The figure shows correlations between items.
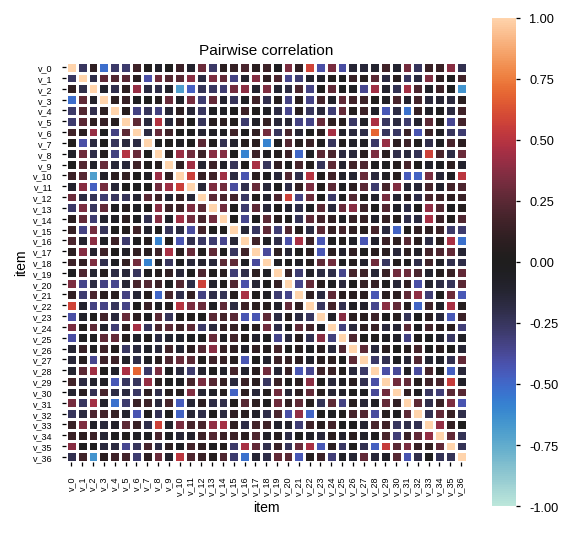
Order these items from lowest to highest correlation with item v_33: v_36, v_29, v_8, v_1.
v_36, v_29, v_1, v_8
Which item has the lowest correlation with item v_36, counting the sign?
v_2
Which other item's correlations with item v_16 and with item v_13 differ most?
v_8
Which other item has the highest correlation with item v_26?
v_13
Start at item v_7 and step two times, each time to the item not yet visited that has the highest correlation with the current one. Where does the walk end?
v_35
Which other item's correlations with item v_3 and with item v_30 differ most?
v_22
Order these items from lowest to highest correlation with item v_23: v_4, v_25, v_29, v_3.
v_4, v_29, v_3, v_25
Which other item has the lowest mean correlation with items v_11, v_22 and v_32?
v_28
